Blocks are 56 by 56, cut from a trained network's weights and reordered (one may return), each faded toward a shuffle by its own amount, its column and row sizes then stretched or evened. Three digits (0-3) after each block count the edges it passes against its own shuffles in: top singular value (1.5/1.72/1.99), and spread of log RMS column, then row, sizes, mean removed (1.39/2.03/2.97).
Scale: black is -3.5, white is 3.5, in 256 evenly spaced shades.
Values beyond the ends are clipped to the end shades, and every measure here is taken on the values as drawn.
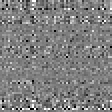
3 1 3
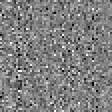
1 2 1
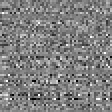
3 0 3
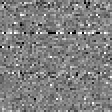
2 0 2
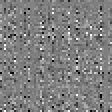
0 3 2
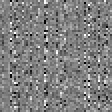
2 3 0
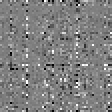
1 3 2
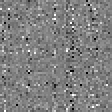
0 2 1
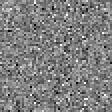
0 1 0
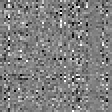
1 3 1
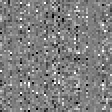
0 3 0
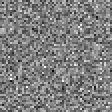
3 0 0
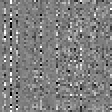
2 3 1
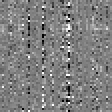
2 3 0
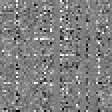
1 3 1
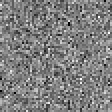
0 1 0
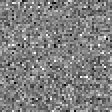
1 0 1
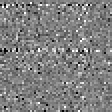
2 1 2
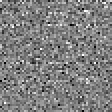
1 0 1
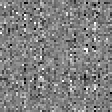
0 2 1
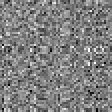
3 1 1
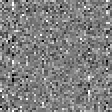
0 2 0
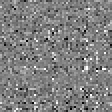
0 1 2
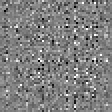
1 2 1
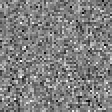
0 0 0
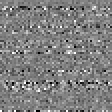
0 0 3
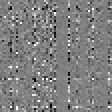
1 3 1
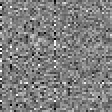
2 2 0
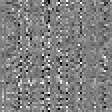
3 3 1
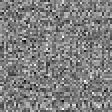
3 0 0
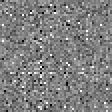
0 1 1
